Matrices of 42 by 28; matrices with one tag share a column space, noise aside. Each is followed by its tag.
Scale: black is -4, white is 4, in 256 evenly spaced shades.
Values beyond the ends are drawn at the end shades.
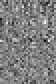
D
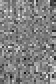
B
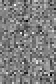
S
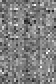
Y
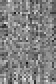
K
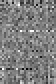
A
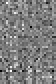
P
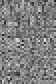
D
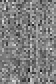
Y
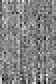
K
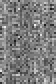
Y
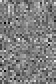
D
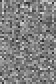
D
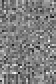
B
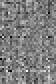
P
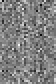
Y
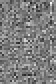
D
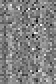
Y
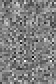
D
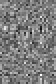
S
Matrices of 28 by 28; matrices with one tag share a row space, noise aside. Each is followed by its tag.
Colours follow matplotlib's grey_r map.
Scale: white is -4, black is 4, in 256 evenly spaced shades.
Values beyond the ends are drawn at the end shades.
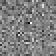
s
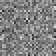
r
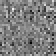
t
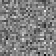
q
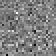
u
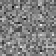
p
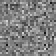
q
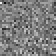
r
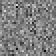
u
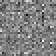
s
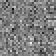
t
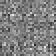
t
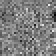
r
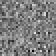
u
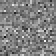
q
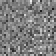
t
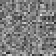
p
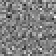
p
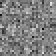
s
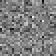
s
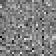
s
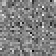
s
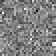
r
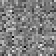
p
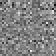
p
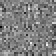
r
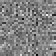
r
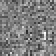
q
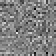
u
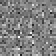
s
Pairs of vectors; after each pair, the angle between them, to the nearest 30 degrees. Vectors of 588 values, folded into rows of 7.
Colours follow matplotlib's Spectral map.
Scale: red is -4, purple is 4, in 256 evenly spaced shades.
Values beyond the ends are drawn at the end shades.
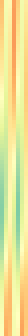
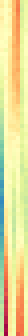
60 degrees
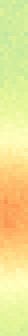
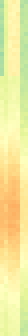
30 degrees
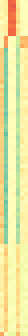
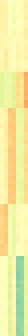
90 degrees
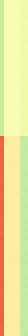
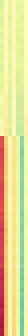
30 degrees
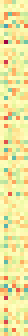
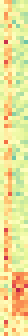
60 degrees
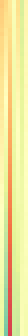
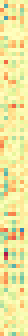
90 degrees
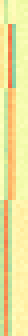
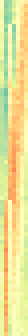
60 degrees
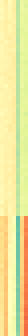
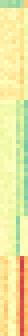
60 degrees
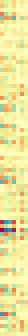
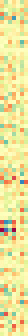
30 degrees
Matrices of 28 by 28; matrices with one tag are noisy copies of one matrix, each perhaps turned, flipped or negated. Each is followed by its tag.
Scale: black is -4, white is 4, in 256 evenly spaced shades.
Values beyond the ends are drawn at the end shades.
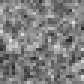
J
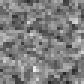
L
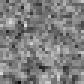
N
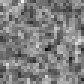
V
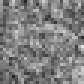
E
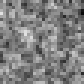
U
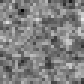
N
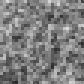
E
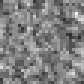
L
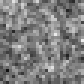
E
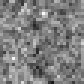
J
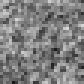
E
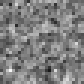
L
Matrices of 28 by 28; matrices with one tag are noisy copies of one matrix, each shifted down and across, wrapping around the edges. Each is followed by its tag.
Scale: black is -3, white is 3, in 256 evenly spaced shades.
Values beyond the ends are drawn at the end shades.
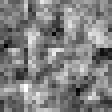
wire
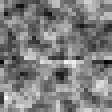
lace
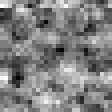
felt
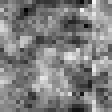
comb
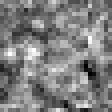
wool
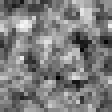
wool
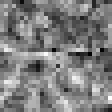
lace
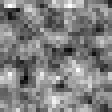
felt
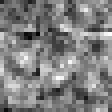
lace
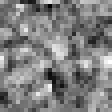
wool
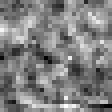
lace
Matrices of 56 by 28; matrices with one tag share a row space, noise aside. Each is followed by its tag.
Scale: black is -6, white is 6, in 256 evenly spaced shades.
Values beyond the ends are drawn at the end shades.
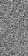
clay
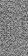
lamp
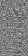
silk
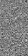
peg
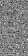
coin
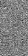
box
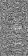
silk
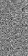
peg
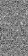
box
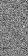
box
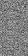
coin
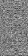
silk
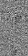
peg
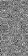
box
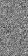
lamp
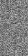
peg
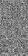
box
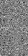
box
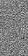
clay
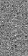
peg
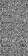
box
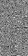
peg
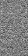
lamp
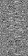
silk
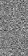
clay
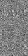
coin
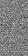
lamp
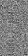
coin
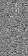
peg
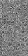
coin
